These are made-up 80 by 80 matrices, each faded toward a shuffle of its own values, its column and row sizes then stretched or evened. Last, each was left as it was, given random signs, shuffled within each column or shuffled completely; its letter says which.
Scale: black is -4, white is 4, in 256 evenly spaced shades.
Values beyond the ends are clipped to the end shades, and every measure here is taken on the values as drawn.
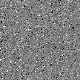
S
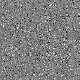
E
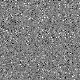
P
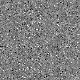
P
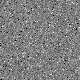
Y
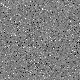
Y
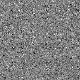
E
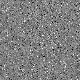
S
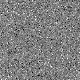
S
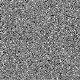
P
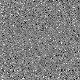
E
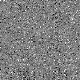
E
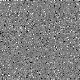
E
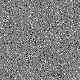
S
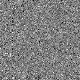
E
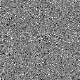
P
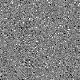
E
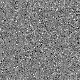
S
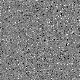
S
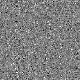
E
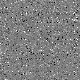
P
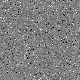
Y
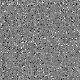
E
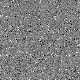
P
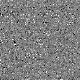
E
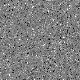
S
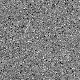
Y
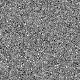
S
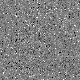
S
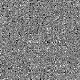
E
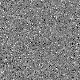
S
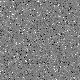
Y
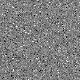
E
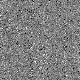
S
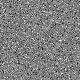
Y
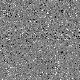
E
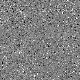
P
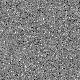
Y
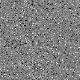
E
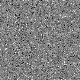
S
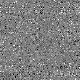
E
